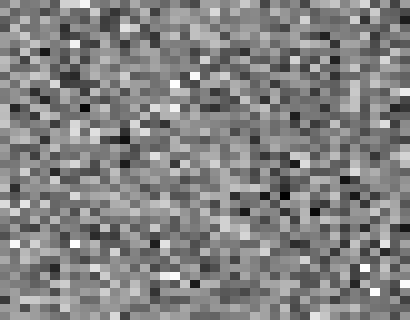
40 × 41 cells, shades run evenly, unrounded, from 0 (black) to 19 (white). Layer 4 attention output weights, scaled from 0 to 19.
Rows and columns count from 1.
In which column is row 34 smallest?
6
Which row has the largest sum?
1
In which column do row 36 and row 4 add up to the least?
36
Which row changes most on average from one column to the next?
31
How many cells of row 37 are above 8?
31
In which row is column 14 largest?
16
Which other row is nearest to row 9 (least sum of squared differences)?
24
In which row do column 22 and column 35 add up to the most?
2
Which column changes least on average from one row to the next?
23
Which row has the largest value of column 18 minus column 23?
14
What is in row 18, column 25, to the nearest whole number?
10
